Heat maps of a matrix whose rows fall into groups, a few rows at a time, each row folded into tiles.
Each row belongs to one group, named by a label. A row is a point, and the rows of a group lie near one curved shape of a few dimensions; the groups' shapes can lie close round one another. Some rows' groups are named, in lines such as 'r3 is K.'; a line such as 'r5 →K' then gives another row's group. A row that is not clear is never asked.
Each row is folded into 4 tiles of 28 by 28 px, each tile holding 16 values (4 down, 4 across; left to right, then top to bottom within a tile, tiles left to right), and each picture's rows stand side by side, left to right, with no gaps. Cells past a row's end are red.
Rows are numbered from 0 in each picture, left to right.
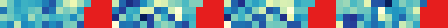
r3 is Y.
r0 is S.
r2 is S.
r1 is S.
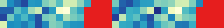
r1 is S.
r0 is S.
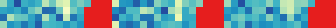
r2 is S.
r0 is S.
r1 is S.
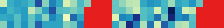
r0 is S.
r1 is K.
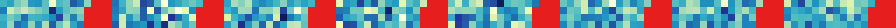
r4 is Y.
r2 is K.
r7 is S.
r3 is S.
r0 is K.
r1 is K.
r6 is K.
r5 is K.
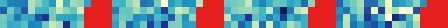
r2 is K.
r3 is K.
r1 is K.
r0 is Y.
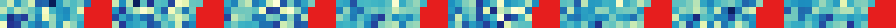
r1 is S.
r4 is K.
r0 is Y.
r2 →K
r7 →Y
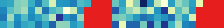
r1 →K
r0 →K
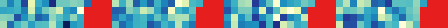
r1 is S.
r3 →Y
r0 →Y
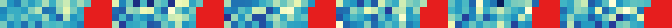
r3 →S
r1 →S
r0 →S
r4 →Y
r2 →S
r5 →K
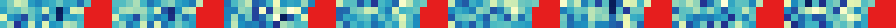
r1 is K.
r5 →S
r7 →S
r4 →S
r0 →K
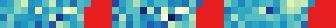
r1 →K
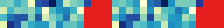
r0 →Y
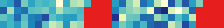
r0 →Y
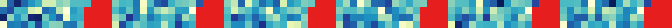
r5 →Y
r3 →Y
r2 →Y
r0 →S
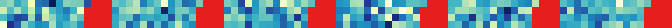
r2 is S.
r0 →Y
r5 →Y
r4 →K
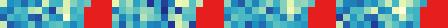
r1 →S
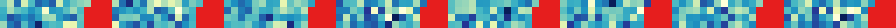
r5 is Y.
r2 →Y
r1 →S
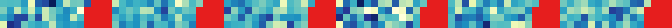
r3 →S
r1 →S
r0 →Y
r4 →Y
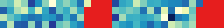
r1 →K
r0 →K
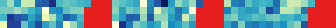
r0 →Y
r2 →S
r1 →Y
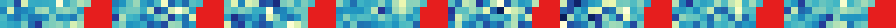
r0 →Y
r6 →S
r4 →K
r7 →Y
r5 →S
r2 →Y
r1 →K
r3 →S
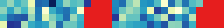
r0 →Y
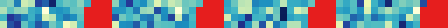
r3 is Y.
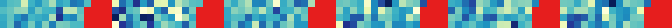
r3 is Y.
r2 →K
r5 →Y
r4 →Y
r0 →K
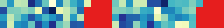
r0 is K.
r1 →Y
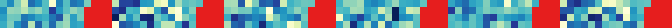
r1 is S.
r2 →Y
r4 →Y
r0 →K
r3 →K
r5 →S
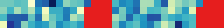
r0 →Y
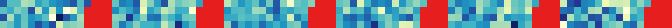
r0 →K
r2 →S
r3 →Y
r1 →Y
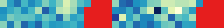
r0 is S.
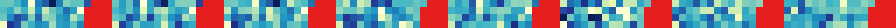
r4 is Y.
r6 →S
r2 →Y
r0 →Y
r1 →Y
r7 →Y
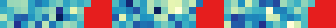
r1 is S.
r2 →Y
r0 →K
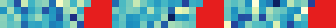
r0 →S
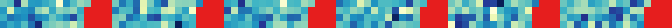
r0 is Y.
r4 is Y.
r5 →K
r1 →Y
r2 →Y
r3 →K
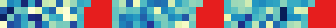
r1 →Y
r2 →K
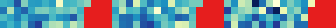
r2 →K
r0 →Y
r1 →Y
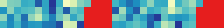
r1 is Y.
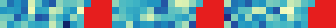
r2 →S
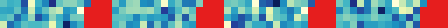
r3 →S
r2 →Y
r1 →K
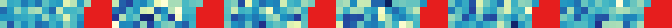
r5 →Y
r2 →Y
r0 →S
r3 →Y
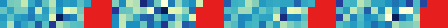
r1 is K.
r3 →K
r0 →K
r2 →K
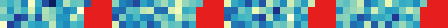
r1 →S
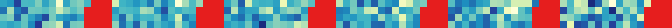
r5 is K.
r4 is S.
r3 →S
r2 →Y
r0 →Y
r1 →S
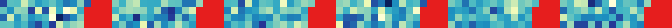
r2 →Y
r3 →Y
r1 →K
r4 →S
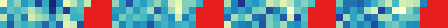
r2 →S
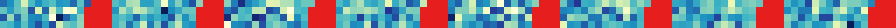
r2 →S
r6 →Y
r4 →K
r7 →Y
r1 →K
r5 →S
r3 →K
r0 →K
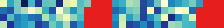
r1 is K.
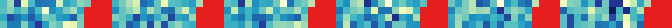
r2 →Y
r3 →K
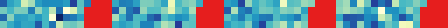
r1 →Y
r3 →Y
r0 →K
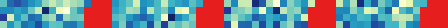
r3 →S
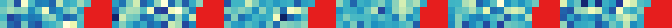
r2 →K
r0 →Y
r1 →K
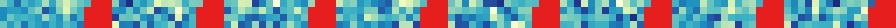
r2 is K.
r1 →S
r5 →S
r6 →Y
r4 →Y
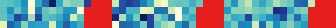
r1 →S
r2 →K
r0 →Y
